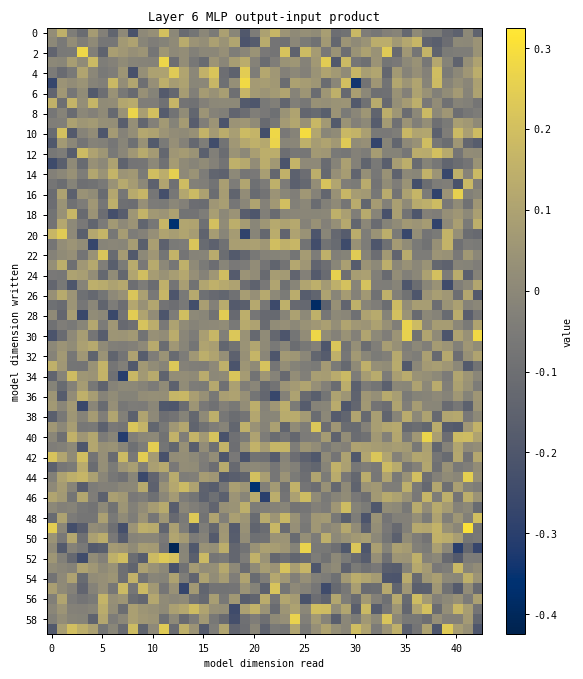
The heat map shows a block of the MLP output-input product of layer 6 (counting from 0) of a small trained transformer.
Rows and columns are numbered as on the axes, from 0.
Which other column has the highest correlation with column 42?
16
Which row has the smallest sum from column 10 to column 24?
42
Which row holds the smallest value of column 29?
21
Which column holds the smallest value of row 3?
28
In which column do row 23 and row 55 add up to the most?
33
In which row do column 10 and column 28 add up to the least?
45
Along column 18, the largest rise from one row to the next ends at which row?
34
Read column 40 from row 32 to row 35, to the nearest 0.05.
-0.1 0 0.1 0.1
